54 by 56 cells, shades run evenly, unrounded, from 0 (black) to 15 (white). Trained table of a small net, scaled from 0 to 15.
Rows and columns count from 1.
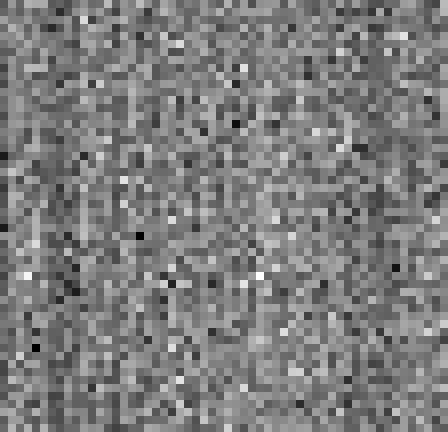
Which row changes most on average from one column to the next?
36
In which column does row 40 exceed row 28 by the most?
42
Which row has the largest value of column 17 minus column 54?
13
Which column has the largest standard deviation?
5
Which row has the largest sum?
41
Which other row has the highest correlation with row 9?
1
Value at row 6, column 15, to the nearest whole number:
4
